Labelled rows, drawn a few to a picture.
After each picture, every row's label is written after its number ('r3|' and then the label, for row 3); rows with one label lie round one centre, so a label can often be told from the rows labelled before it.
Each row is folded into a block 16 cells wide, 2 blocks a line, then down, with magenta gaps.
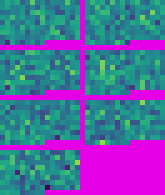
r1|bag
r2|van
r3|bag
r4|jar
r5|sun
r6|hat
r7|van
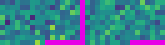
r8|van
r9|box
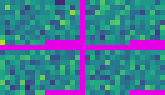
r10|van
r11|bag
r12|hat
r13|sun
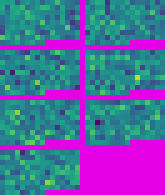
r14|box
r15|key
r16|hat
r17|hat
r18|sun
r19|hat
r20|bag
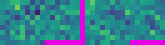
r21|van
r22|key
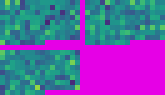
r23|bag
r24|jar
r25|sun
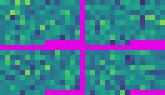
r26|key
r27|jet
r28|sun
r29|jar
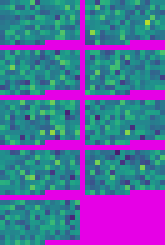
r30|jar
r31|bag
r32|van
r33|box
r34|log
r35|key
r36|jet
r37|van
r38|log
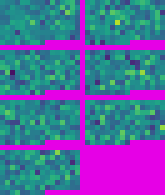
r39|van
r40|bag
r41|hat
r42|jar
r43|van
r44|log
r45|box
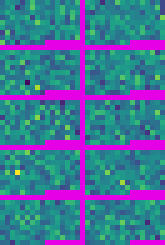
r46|jar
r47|bag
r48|sun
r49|bag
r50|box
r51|sun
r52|key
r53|van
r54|van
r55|jar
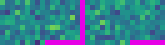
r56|box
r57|key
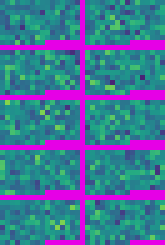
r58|sun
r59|van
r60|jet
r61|sun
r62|key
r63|van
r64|hat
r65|van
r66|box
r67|sun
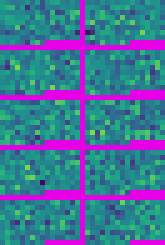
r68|van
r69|jar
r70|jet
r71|hat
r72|hat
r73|jet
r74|van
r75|van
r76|hat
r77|van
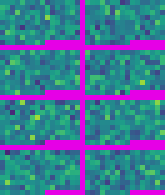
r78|sun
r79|bag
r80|jar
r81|box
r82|jet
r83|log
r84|jet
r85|van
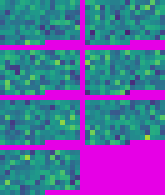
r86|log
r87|van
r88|box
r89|log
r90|hat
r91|sun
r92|box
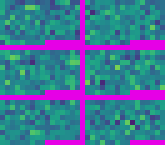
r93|hat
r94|box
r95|van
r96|hat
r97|log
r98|log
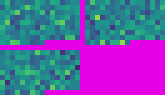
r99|hat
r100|van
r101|van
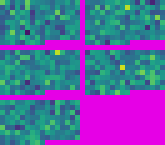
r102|sun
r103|box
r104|hat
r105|van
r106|sun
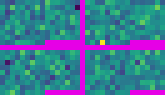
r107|jet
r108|log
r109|log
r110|log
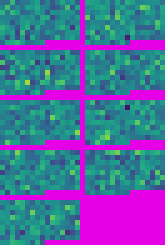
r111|hat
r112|bag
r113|jar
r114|bag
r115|log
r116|key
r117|bag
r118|jar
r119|log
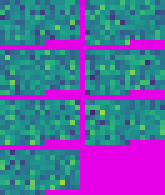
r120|jar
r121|key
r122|sun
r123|jet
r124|log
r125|jar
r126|jet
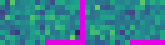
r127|box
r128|jar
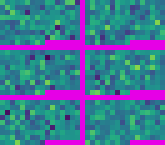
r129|van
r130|bag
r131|bag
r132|hat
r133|log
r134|jet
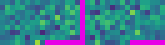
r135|van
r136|bag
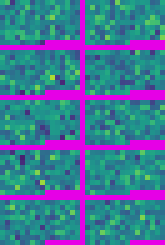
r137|sun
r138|bag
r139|sun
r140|key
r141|key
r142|sun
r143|jar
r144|hat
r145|log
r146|box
